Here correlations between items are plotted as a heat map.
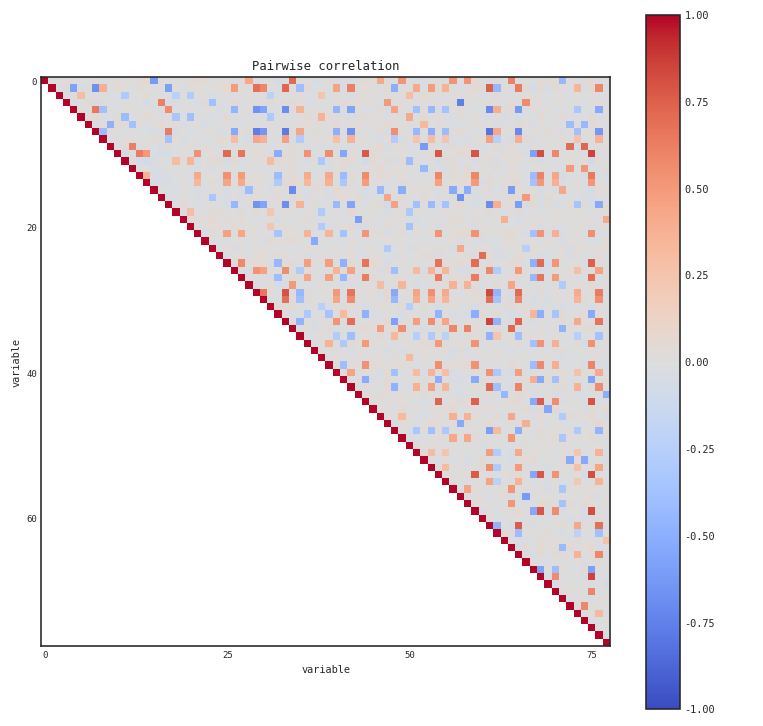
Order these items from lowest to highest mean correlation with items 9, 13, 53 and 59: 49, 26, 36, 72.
49, 26, 72, 36
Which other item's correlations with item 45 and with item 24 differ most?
60
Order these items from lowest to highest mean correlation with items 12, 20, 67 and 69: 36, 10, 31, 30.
10, 36, 30, 31
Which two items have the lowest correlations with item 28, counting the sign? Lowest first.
15, 71
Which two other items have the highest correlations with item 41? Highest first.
67, 32
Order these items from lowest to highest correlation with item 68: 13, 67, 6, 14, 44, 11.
67, 11, 6, 14, 13, 44
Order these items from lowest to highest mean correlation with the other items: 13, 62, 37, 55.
62, 37, 55, 13
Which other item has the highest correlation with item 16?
3
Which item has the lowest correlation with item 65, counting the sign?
7
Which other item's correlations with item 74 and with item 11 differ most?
9
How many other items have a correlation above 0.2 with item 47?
3
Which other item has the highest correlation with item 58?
34
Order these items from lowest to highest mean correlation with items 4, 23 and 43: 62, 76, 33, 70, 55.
33, 76, 55, 70, 62
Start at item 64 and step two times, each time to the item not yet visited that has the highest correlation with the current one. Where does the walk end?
0
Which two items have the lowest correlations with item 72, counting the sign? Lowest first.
52, 6
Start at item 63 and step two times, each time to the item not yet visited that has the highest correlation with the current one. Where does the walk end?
77
